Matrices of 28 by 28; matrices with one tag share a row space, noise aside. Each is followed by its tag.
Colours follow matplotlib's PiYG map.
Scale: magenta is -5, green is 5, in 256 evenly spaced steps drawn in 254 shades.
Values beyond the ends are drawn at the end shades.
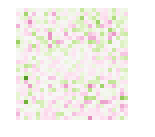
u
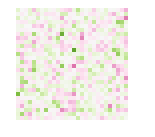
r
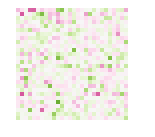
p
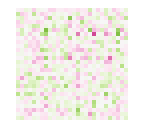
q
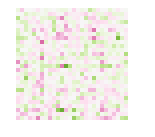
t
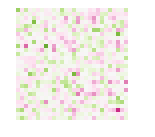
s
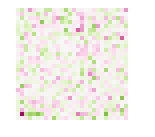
q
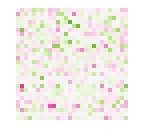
p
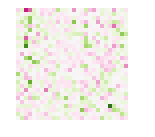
u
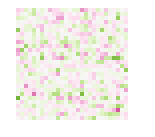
t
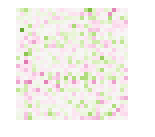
u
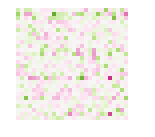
q
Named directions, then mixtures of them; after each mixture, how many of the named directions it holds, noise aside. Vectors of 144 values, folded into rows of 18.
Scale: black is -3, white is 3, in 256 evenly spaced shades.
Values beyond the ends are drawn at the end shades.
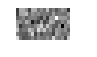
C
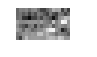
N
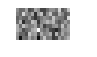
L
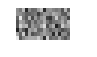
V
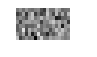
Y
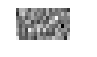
two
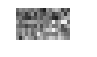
two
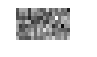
two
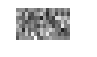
two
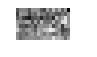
two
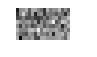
four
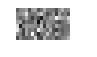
four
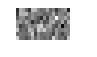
one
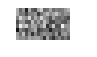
three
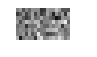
two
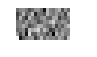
four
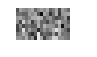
two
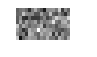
four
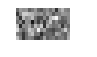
four
